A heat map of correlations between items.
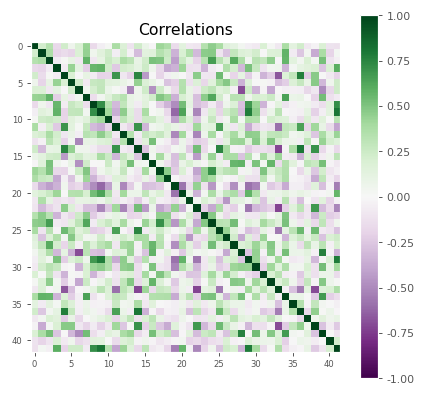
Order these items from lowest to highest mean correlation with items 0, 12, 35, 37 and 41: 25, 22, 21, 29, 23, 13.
22, 21, 23, 25, 13, 29
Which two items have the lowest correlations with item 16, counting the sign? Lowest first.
6, 19
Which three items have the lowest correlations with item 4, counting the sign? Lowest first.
33, 15, 31
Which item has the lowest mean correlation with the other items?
19
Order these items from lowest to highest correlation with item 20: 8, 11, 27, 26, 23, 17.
11, 23, 17, 26, 27, 8
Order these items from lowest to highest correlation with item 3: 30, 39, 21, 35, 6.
39, 21, 35, 6, 30
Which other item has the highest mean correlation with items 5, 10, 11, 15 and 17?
24
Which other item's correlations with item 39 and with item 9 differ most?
28
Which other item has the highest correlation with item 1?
34
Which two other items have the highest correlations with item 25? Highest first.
14, 11
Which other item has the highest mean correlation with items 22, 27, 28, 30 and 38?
16
